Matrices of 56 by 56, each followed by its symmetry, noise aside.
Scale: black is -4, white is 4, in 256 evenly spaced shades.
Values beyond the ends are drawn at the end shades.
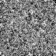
symmetric across the other diagonal.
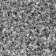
antisymmetric.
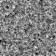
symmetric.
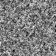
no symmetry.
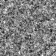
symmetric.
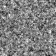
antisymmetric.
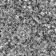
symmetric across the other diagonal.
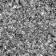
symmetric across the other diagonal.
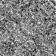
symmetric across the other diagonal.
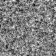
no symmetry.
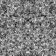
mirrored left to right.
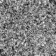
symmetric.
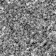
symmetric.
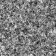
no symmetry.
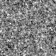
symmetric across the other diagonal.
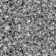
mirrored top to bottom.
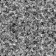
mirrored top to bottom.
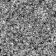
symmetric across the other diagonal.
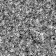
antisymmetric.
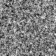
no symmetry.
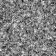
no symmetry.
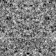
mirrored left to right.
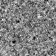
symmetric across the other diagonal.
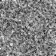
symmetric across the other diagonal.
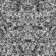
mirrored left to right.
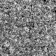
symmetric across the other diagonal.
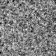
no symmetry.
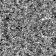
mirrored top to bottom.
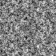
mirrored top to bottom.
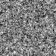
no symmetry.
